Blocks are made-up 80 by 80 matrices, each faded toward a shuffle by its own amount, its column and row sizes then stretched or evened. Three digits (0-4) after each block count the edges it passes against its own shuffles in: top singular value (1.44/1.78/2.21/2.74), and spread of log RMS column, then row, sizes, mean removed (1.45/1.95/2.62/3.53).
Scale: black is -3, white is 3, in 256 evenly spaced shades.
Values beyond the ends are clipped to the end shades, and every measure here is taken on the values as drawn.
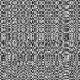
4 3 0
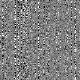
0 4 0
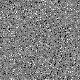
0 1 0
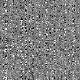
2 3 1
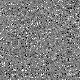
1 1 1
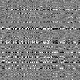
4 1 4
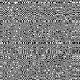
4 0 3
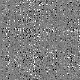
0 3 2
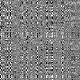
4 4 2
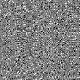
3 1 0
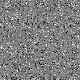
1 0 1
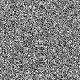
2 0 0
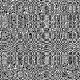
4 0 0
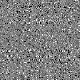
2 1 2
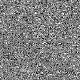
1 0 2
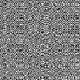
4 1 2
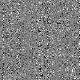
0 3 0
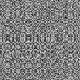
4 1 1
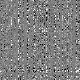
0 4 2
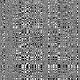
4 4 3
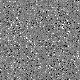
0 2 1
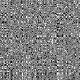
3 2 1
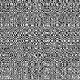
4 0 3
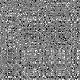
3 1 1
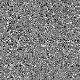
1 1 2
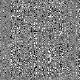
0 4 2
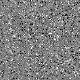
0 1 1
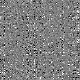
1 3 2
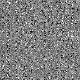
0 3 1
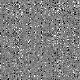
1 3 1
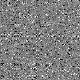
2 0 2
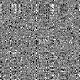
3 2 1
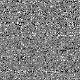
0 1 3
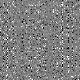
3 3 1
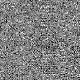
2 1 1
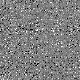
1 1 2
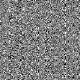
2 3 0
